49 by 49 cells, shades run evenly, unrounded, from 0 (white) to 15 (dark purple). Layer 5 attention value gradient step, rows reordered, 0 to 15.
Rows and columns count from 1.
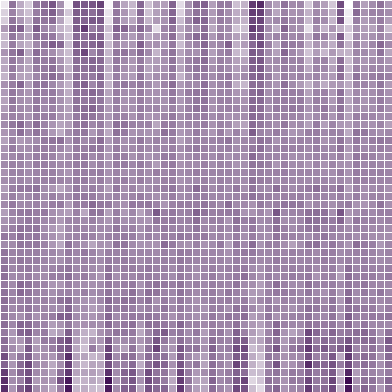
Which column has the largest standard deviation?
44
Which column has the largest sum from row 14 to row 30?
32
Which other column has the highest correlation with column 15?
5
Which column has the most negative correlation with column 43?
16
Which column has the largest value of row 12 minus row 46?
33
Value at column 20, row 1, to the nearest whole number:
6
